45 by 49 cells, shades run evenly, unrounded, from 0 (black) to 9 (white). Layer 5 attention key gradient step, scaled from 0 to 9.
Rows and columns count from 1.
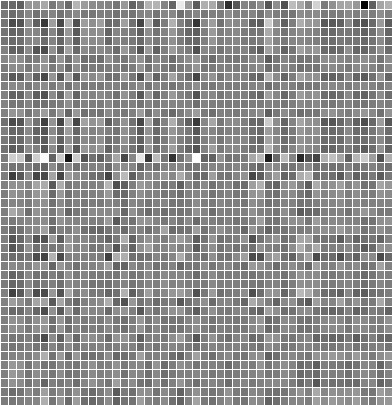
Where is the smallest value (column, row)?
46, 1
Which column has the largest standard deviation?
6
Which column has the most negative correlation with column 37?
30
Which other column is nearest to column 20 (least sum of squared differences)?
24
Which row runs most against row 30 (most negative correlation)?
29
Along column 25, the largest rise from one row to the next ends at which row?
18
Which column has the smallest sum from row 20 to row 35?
2
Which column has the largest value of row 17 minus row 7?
34
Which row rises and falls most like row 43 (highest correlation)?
41
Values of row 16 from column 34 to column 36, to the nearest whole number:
6 5 4
